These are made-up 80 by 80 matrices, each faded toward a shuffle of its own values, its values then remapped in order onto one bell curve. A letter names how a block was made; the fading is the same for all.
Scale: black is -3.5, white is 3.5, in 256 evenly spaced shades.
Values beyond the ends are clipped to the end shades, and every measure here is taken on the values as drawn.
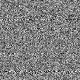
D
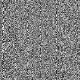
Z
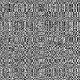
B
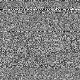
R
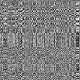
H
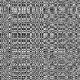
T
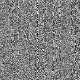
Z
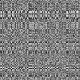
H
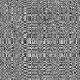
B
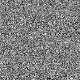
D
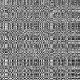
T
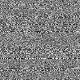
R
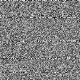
D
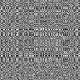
T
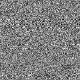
D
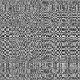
H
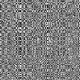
B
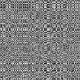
T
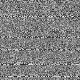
R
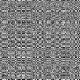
T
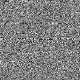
D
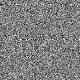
D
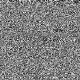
D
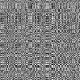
H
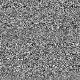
D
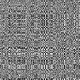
H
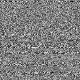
D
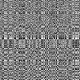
T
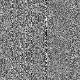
Z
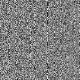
Z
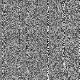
Z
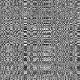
H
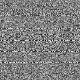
R
